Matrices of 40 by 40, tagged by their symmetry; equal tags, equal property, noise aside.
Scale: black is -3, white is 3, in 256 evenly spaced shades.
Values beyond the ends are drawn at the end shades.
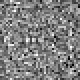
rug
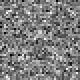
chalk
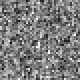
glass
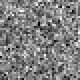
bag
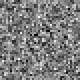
glass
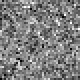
bag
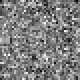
rug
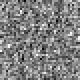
glass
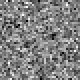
glass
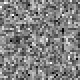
rug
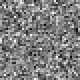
glass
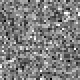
glass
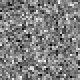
glass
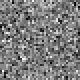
glass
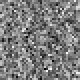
rug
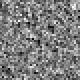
bag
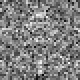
chalk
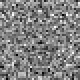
chalk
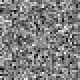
rug
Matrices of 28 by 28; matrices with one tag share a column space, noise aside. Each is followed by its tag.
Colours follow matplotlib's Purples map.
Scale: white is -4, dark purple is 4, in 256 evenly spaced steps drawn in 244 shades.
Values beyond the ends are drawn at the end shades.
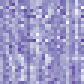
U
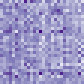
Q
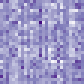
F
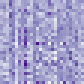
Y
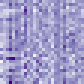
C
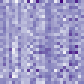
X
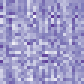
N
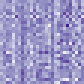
N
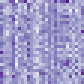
Q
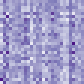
N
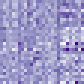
Y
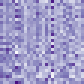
X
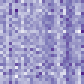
Q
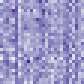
C
